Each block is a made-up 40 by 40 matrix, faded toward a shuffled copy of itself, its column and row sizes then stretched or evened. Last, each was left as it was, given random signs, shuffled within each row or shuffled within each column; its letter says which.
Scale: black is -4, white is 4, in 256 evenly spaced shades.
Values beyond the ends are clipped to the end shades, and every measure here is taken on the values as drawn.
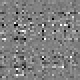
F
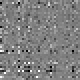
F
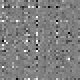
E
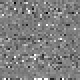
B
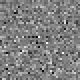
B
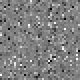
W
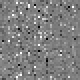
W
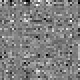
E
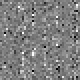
W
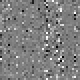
W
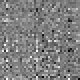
E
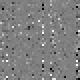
W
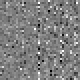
W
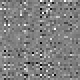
E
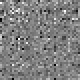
F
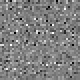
B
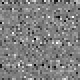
B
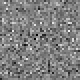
B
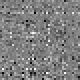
F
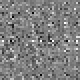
F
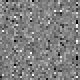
W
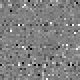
B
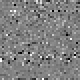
B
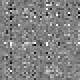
F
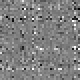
F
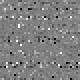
B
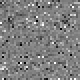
B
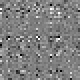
E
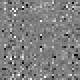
E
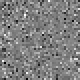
W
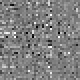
F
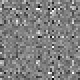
E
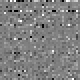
F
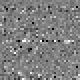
B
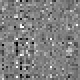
E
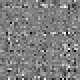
F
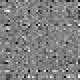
E
